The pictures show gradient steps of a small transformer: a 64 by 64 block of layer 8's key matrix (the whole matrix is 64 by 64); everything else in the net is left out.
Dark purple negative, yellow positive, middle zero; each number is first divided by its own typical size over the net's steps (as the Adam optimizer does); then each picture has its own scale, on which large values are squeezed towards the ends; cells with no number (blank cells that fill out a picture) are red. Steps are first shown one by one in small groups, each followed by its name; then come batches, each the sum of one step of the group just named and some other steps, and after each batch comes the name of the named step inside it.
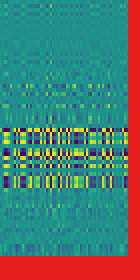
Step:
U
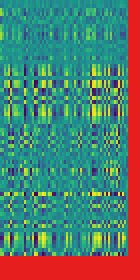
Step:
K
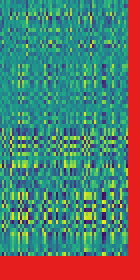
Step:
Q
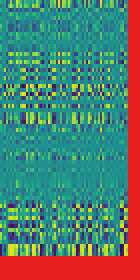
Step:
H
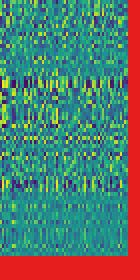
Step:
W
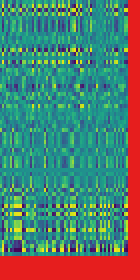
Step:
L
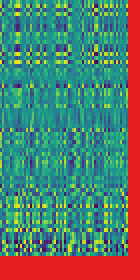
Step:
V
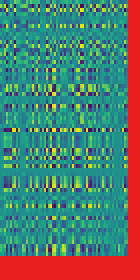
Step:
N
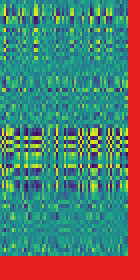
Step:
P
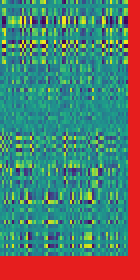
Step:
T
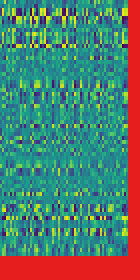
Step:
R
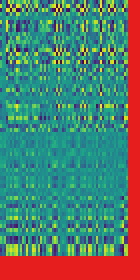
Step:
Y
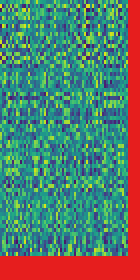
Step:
V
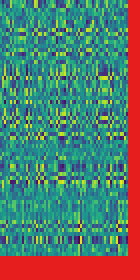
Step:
W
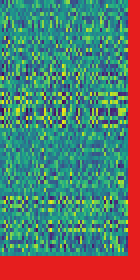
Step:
L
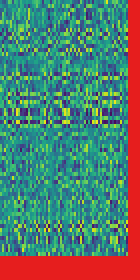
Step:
L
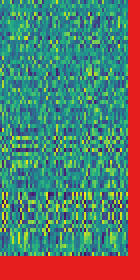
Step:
Q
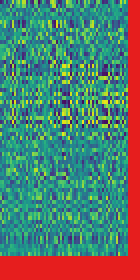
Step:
Y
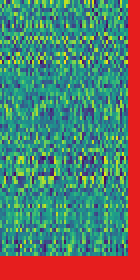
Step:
V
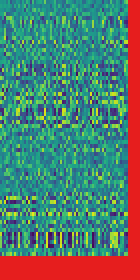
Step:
T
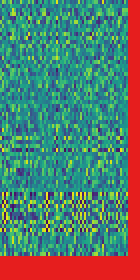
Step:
R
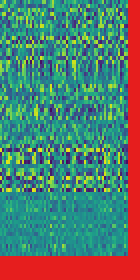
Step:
N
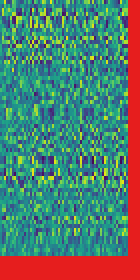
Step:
R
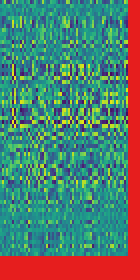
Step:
T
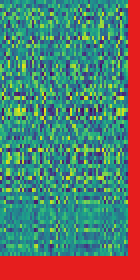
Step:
N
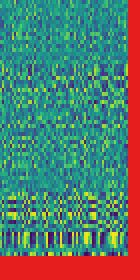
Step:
Q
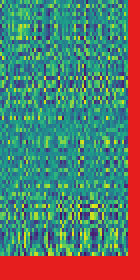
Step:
H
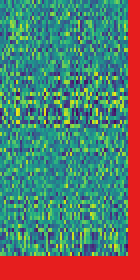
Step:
L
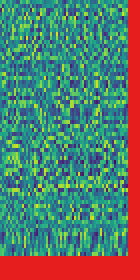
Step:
R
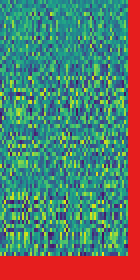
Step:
Q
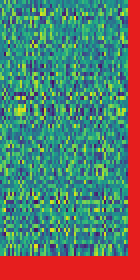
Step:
R
